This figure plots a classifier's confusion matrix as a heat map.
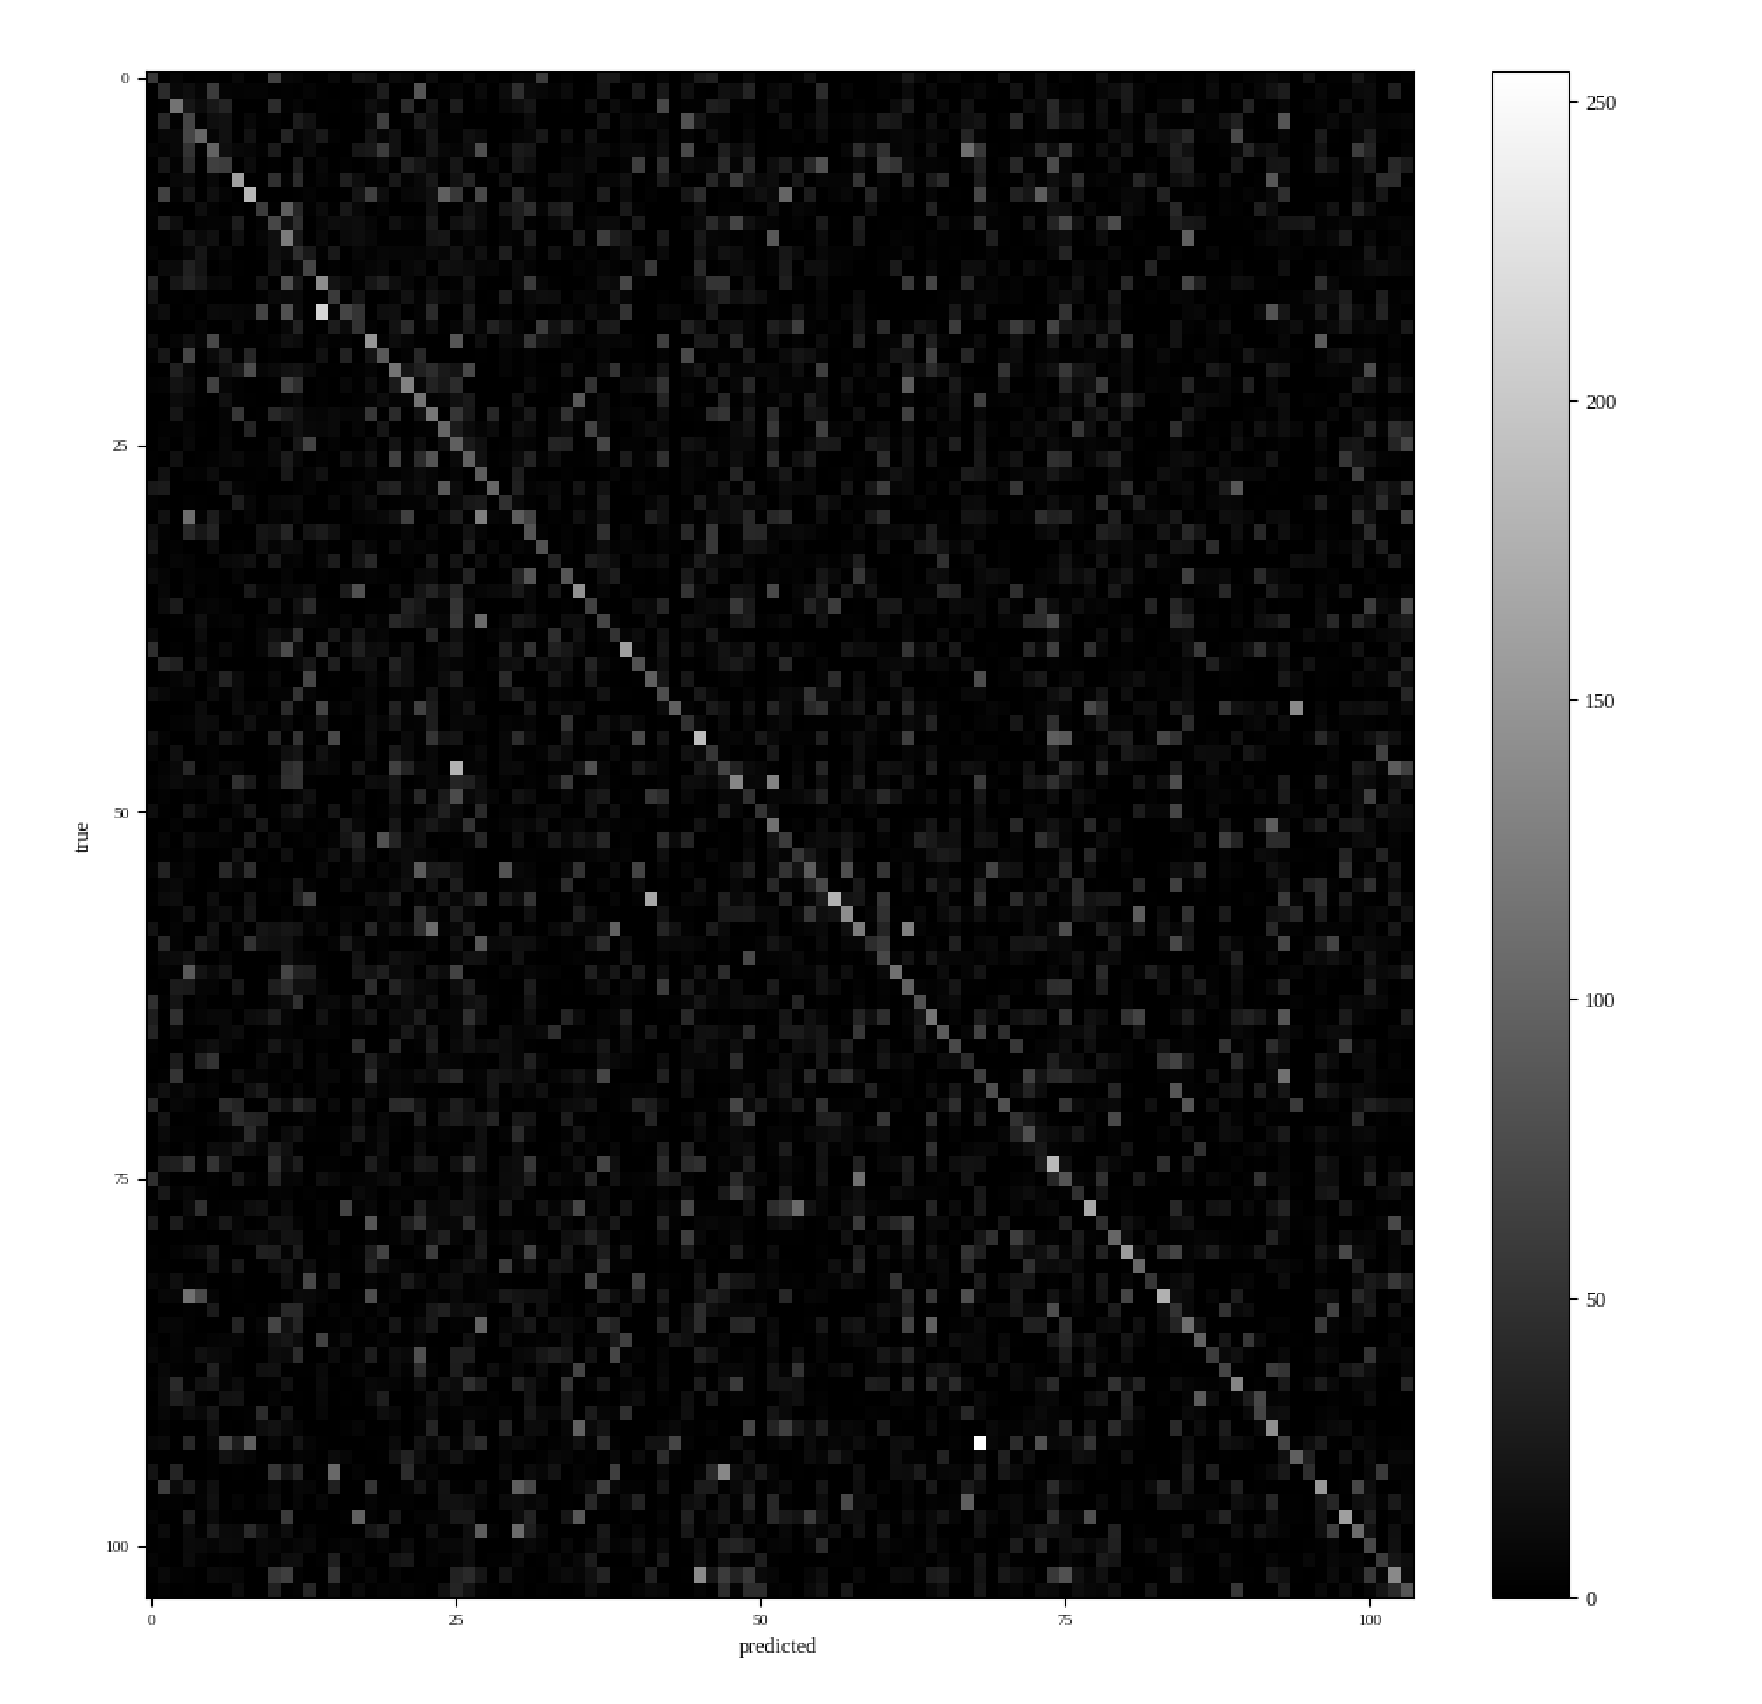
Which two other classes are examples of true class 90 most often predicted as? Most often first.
86, 91
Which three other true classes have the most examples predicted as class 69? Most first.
54, 79, 11
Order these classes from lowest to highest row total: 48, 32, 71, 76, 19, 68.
76, 32, 19, 71, 68, 48
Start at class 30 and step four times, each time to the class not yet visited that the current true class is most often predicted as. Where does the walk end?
67
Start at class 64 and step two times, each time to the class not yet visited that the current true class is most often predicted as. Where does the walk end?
68
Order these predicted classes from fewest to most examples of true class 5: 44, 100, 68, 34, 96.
34, 96, 100, 68, 44
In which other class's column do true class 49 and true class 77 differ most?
53
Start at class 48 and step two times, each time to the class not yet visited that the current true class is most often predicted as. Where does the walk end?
92
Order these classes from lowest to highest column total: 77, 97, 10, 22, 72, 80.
97, 72, 77, 80, 10, 22
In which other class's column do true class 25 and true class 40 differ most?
37
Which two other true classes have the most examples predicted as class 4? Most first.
83, 77
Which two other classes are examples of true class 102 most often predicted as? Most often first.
45, 75
